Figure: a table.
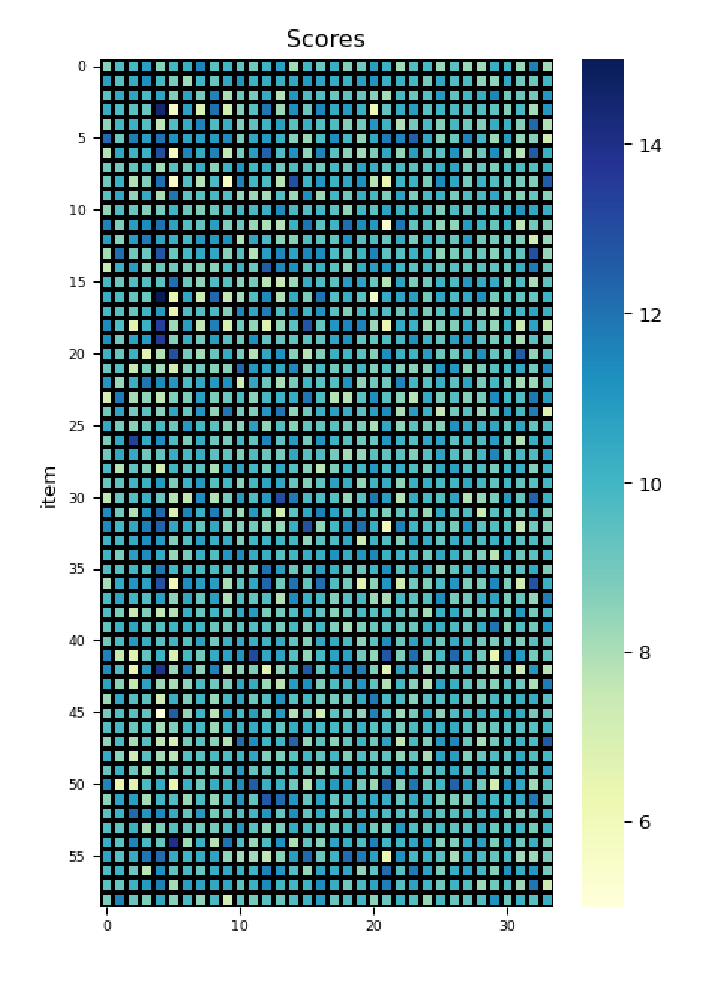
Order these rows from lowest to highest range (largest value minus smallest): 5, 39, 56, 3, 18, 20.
39, 56, 5, 20, 18, 3
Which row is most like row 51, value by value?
14
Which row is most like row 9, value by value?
15
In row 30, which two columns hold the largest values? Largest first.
13, 32
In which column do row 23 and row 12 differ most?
32
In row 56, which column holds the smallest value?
3
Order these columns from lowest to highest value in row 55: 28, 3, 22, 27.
28, 27, 22, 3
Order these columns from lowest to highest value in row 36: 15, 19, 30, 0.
19, 0, 30, 15
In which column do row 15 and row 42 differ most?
4
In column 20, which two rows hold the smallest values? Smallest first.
16, 3
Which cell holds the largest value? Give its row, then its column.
16, 4
